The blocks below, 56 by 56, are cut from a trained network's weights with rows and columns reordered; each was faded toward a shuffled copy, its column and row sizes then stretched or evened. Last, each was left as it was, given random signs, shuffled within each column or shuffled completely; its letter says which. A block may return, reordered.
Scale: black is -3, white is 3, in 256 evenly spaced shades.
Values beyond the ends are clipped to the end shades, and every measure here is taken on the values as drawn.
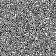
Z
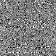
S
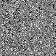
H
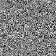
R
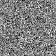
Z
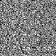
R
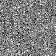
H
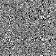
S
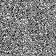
Z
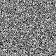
Z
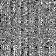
R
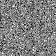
Z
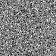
Z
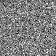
Z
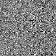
S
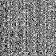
R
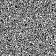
Z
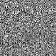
R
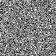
H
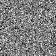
H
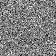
Z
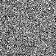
S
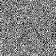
R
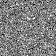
Z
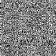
R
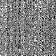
R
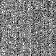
H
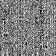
R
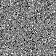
Z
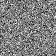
Z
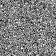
Z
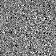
S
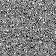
Z
